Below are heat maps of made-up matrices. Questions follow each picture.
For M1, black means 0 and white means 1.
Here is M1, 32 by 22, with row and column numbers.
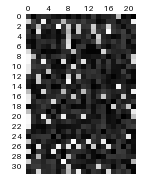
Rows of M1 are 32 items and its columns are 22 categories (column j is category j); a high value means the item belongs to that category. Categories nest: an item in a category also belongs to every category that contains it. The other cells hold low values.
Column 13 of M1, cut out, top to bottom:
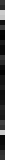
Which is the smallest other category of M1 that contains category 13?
16
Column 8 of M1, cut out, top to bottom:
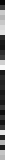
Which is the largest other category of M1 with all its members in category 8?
2
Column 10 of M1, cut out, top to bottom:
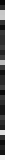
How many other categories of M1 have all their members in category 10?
3
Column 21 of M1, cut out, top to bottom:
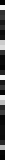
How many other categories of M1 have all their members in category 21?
4
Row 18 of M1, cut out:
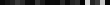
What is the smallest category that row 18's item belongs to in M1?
17
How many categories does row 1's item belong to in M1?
4
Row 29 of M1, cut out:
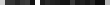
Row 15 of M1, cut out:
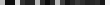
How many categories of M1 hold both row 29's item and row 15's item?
3
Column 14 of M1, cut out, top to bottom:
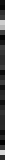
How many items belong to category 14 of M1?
3
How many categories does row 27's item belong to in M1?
2
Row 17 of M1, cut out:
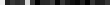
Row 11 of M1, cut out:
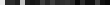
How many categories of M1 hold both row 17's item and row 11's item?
1
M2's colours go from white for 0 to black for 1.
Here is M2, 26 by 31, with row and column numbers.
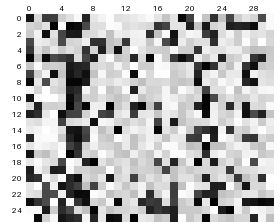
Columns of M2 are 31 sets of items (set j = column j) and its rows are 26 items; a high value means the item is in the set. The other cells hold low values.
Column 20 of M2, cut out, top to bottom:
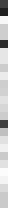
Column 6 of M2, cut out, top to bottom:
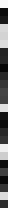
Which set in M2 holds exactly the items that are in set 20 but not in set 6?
19
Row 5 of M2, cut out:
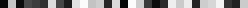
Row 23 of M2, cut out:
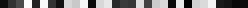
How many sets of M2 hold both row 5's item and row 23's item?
8
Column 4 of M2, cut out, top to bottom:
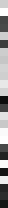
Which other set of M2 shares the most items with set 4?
18
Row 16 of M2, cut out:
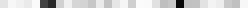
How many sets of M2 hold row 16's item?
3
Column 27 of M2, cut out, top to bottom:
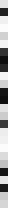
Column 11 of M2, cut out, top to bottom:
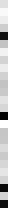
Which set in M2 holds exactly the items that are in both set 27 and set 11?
30
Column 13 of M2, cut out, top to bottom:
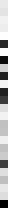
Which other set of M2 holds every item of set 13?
5
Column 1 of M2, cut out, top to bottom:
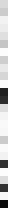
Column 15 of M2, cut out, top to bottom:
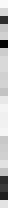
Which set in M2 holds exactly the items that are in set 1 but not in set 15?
10
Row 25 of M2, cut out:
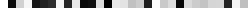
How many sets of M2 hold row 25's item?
11
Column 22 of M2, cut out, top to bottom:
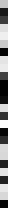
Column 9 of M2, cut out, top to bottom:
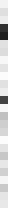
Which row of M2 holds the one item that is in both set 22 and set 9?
12
